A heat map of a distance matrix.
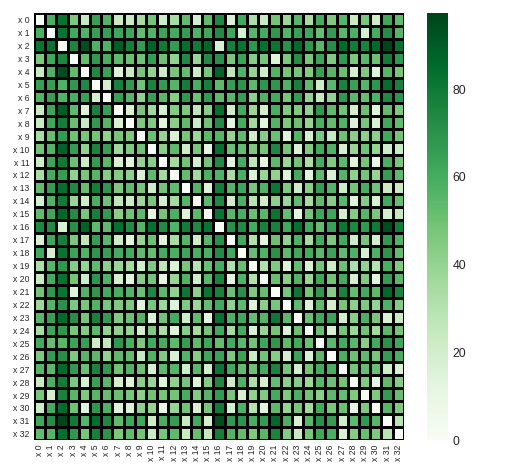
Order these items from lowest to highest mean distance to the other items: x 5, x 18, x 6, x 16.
x 6, x 18, x 5, x 16
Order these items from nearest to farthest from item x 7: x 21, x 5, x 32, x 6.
x 32, x 21, x 6, x 5
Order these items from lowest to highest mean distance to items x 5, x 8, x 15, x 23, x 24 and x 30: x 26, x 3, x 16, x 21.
x 26, x 3, x 21, x 16
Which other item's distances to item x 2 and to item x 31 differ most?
x 16
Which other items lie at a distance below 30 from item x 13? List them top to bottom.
x 10, x 15, x 23, x 27, x 31, x 32
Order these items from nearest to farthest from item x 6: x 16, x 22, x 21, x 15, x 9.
x 9, x 22, x 16, x 21, x 15
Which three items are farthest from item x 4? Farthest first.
x 2, x 16, x 5
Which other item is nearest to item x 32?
x 27
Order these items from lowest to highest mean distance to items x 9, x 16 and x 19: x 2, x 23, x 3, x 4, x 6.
x 6, x 2, x 3, x 4, x 23
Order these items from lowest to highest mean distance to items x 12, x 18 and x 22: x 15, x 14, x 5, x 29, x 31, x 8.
x 29, x 14, x 8, x 15, x 5, x 31
